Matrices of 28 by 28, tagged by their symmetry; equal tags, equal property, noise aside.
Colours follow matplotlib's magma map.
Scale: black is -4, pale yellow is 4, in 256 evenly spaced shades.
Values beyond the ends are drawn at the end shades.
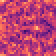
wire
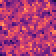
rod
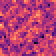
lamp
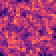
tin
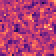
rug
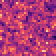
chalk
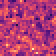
rug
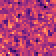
rod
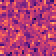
rug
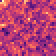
lamp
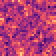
lamp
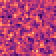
chalk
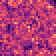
tin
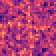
tin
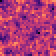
lamp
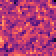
tin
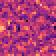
wire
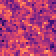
rug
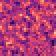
chalk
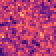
tin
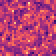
rod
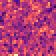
chalk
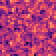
rug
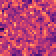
lamp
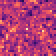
rug
